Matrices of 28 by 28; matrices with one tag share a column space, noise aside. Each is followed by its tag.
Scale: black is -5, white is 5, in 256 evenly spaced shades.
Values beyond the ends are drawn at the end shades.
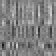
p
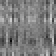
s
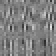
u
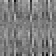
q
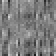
q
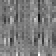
s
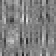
s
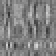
p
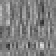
p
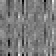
q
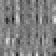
s
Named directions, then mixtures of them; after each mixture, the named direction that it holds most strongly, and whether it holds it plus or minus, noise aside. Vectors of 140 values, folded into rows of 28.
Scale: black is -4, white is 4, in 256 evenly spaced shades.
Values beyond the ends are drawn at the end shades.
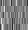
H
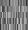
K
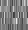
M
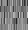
M, minus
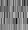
M, minus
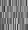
K, plus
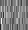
H, plus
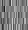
H, minus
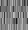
M, minus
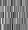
H, plus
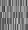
K, plus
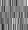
H, minus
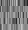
M, minus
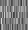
M, plus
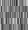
K, minus
